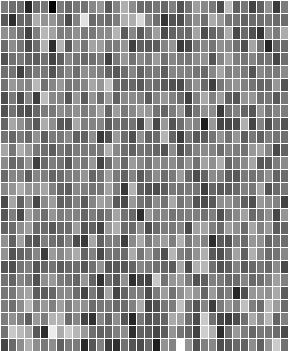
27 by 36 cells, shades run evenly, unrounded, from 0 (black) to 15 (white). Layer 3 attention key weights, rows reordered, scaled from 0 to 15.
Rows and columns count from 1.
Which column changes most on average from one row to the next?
18
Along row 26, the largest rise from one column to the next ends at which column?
7
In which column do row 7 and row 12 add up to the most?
14
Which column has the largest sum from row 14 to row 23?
23
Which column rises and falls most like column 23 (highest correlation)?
35
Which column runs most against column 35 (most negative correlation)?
15
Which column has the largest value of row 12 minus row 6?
3
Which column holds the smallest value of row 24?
27
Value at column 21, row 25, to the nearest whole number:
6
